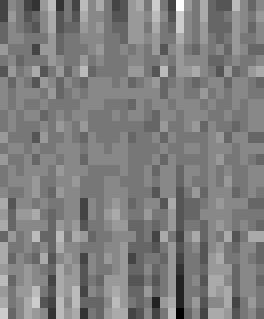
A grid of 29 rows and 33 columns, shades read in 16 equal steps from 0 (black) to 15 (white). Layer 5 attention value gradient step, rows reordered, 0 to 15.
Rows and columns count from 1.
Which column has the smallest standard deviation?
31
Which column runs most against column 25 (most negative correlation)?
12
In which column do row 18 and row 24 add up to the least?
23
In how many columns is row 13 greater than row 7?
11
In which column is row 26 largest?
1
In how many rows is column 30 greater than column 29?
10
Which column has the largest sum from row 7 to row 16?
25
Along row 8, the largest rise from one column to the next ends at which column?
6
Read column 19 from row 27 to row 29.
9 7 8
